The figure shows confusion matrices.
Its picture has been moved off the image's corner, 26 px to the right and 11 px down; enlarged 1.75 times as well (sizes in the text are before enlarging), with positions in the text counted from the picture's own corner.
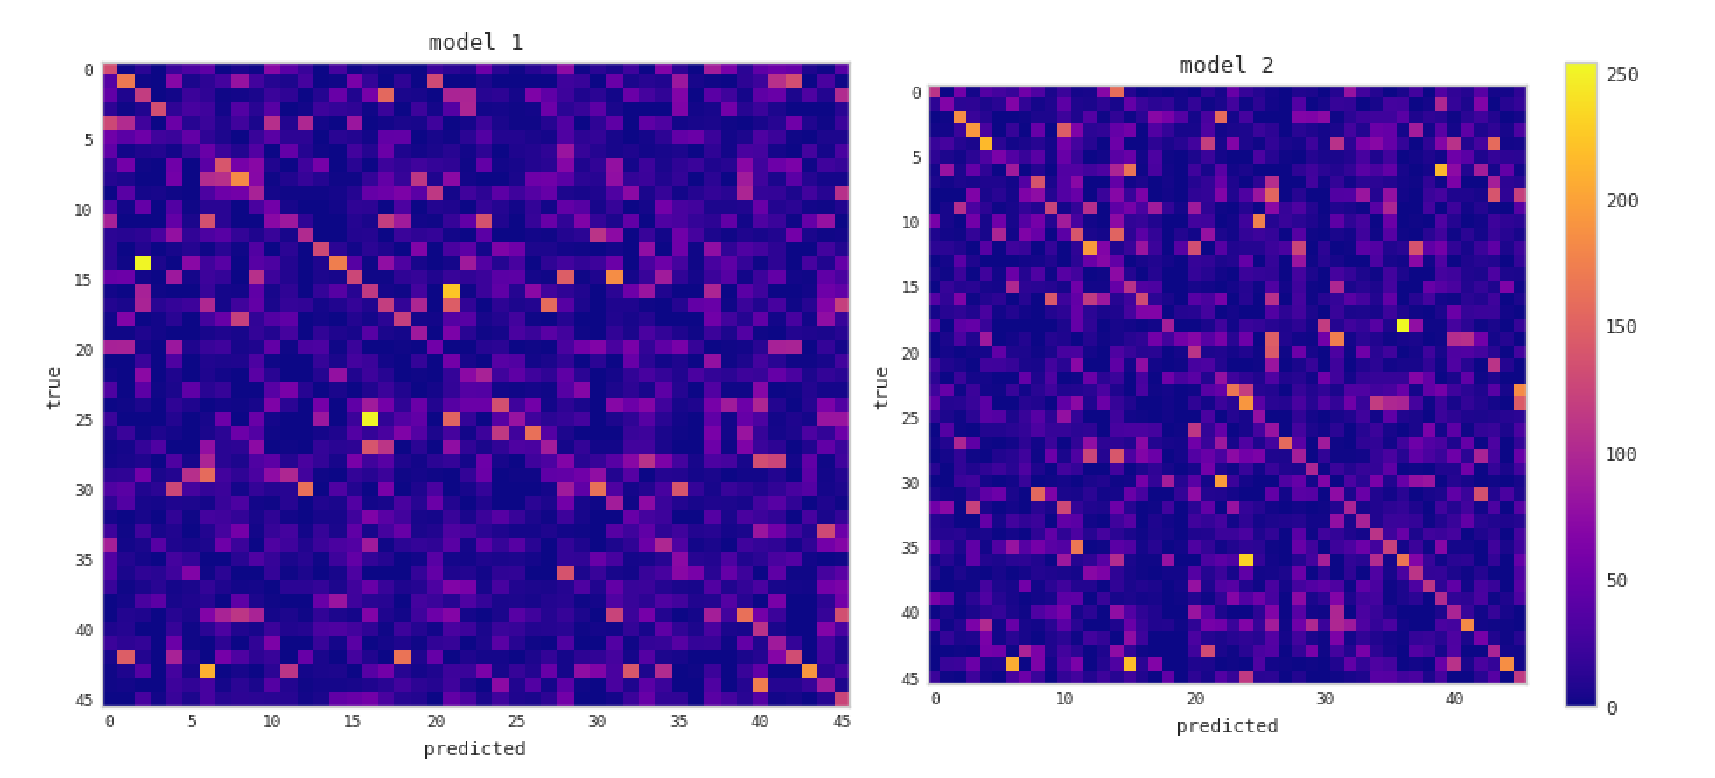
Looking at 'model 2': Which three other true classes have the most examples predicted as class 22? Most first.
30, 2, 27
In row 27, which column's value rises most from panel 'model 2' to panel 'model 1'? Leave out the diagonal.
17
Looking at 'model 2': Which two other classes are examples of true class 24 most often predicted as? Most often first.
45, 34
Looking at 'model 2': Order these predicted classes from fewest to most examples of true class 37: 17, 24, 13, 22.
17, 22, 24, 13
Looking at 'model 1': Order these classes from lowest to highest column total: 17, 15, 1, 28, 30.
30, 1, 15, 17, 28
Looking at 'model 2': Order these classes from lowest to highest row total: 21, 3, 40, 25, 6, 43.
25, 21, 40, 43, 3, 6
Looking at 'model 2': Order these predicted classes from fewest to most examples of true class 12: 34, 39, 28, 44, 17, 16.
44, 17, 34, 39, 16, 28
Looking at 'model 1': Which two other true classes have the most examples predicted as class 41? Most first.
28, 1
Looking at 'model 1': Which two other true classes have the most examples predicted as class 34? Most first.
43, 15
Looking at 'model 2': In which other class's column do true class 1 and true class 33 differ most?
39
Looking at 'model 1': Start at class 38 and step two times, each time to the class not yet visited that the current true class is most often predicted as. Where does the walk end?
2
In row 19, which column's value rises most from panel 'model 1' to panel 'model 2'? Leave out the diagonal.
31
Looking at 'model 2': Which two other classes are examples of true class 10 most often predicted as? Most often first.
25, 14
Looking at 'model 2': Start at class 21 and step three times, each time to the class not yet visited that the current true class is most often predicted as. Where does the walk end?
8
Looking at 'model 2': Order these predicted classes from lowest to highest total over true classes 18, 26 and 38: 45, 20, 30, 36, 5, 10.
5, 10, 45, 30, 20, 36
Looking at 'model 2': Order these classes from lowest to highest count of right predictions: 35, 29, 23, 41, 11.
29, 35, 11, 23, 41
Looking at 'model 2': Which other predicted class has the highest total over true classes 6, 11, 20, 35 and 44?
15
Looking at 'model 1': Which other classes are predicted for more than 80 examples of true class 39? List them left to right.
7, 8, 9, 31, 37, 45
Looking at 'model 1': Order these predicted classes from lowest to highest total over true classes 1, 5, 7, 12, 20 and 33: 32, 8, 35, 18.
32, 18, 8, 35
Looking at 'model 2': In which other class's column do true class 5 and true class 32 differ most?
3
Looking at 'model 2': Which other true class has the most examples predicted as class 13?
16
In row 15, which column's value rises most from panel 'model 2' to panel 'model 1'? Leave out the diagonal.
28
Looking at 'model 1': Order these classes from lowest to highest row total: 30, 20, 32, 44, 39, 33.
32, 44, 33, 20, 30, 39
